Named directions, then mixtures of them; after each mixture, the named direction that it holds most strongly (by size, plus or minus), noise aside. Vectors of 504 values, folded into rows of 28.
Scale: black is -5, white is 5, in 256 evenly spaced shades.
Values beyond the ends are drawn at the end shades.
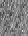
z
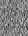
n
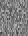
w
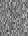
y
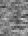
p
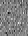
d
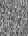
w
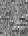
p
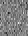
d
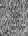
y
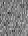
d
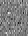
d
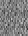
n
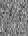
w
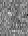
z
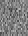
w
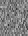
n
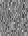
y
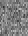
w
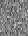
w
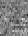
p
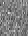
d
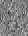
z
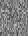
w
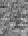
p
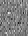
d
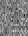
n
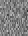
y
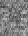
p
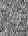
w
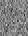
n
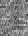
p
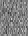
n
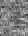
p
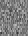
w
